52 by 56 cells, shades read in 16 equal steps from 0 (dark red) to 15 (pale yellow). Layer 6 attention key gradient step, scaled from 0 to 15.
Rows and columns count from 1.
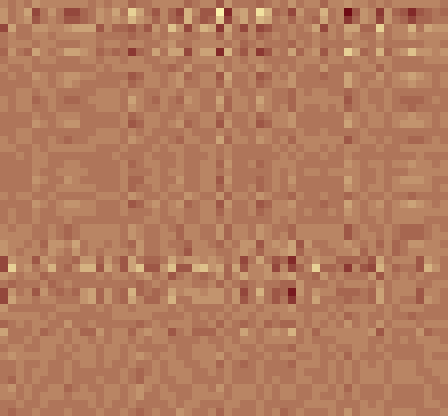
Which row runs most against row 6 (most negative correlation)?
42
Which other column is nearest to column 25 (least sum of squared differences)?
14
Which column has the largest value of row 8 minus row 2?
44
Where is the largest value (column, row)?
28, 2
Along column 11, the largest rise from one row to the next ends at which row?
4
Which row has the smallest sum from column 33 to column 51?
34
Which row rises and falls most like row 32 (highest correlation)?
31
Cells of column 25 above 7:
23
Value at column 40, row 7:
9
